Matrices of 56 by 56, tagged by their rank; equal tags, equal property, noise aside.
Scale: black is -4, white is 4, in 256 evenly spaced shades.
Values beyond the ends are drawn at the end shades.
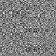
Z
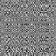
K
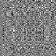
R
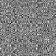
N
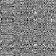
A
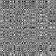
Z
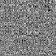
R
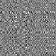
Z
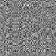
A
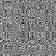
Z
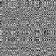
K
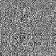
R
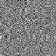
R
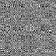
N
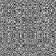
Z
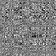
Z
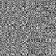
Z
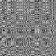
K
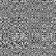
Z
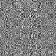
N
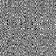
N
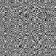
A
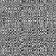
K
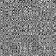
N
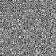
R
